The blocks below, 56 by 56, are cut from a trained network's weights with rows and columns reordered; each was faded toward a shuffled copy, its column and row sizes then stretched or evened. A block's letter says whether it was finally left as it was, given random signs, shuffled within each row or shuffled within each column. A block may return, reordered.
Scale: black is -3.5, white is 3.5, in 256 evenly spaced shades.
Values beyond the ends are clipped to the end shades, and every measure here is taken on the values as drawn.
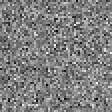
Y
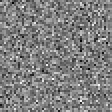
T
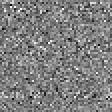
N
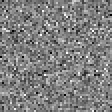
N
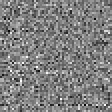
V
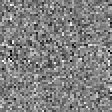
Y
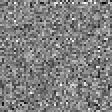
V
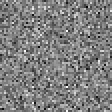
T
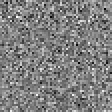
Y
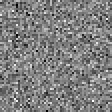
T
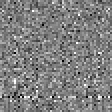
V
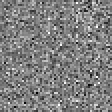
T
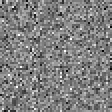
T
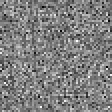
N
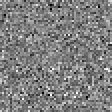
N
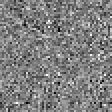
Y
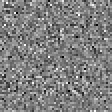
N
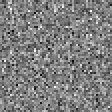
T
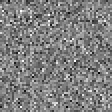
N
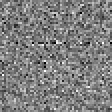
Y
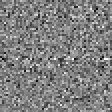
N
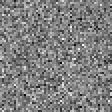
T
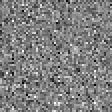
T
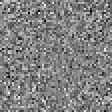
Y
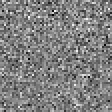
Y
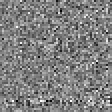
Y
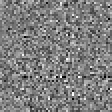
Y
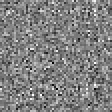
Y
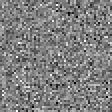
T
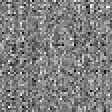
V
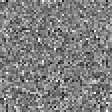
Y
